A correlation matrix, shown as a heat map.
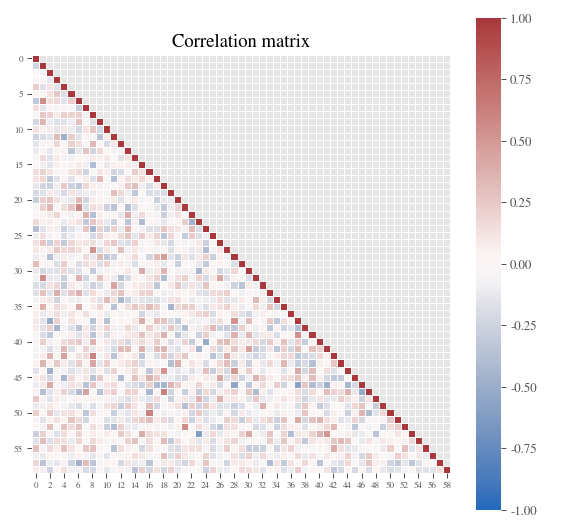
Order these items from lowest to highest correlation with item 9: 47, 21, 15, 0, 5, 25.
47, 0, 5, 15, 21, 25
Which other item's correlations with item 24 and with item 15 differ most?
40
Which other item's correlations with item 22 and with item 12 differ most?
8
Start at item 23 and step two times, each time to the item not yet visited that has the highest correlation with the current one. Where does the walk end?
26
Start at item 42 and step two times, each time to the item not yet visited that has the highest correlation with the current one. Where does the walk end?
27
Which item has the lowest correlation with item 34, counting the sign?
12
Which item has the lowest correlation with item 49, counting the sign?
21
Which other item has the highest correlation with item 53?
41
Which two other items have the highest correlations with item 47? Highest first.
18, 7
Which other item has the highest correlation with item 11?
32
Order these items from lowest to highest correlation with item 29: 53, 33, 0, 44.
33, 44, 53, 0
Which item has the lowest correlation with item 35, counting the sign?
19
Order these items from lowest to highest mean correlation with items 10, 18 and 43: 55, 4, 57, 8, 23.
23, 57, 55, 4, 8
